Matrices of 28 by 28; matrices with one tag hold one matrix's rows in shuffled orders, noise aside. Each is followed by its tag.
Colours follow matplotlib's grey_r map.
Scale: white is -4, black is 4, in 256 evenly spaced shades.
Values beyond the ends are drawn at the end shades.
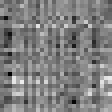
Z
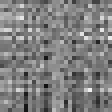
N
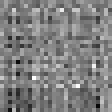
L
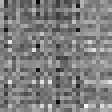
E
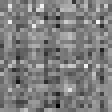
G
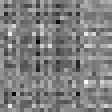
E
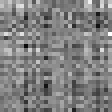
N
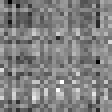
L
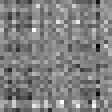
L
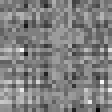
N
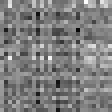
E
